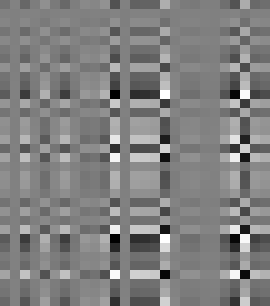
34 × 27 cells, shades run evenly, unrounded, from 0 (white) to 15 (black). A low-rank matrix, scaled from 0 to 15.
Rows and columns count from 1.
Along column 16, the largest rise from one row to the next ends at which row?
27
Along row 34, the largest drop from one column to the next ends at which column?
25
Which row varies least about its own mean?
2
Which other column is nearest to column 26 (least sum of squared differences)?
7
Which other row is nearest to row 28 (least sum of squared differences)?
17
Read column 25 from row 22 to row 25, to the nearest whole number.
9 5 11 6
